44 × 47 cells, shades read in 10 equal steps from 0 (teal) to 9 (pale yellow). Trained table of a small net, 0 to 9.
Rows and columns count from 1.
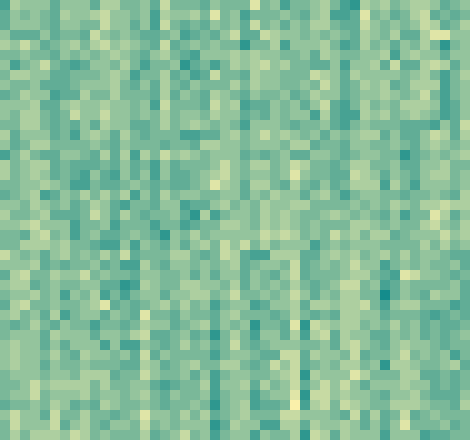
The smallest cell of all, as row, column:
30, 39
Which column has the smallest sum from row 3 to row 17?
35
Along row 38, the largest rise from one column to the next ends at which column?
32
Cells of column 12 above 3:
29
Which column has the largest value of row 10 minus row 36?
22
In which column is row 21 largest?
45
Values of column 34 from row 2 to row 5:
2 4 5 4
